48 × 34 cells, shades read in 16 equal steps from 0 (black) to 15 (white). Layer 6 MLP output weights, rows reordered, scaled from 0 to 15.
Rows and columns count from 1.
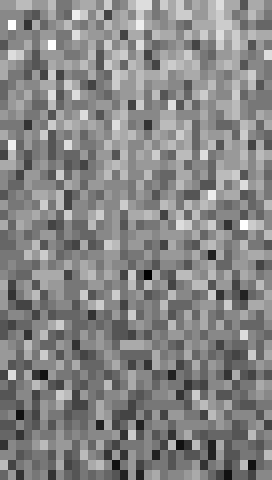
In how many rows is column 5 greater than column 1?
21
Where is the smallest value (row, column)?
28, 19
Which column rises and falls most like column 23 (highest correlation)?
24
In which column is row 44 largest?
17
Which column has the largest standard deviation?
31
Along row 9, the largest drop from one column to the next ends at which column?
33
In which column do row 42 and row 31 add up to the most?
13
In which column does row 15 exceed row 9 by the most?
2
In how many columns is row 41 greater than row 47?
13
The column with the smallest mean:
3
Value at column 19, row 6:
4
